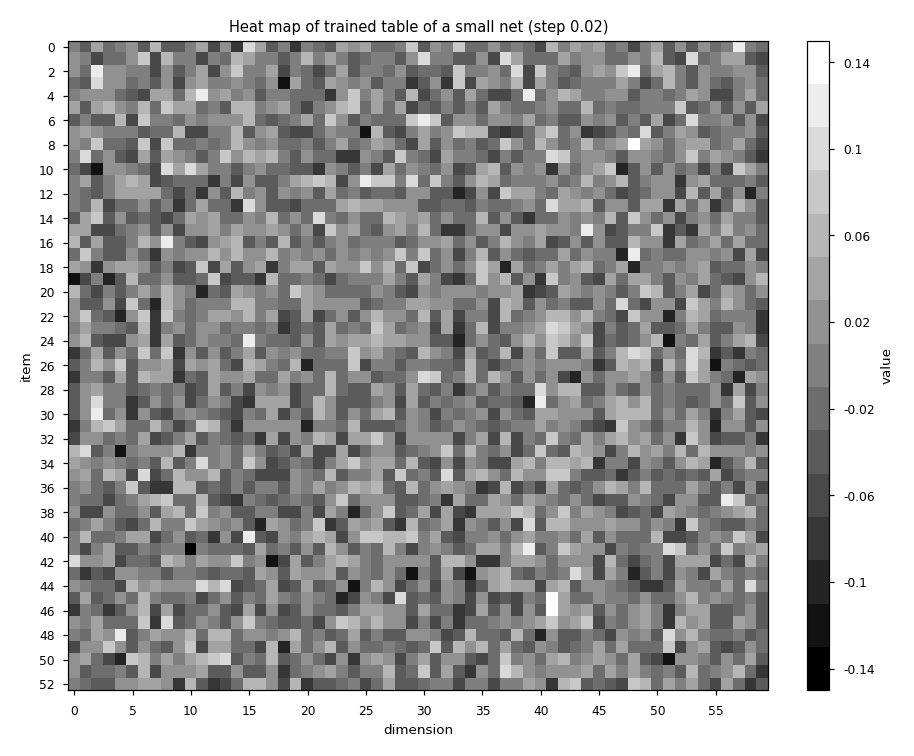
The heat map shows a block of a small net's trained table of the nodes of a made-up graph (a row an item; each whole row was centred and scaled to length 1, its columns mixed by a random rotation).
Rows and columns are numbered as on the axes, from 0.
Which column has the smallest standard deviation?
54
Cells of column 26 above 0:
27
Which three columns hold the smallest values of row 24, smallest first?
51, 33, 7
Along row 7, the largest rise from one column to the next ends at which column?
26
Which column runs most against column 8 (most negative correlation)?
21
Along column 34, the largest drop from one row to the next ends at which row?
43
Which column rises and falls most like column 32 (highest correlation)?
9
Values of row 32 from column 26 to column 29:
0.08 0.02 -0.06 0.02
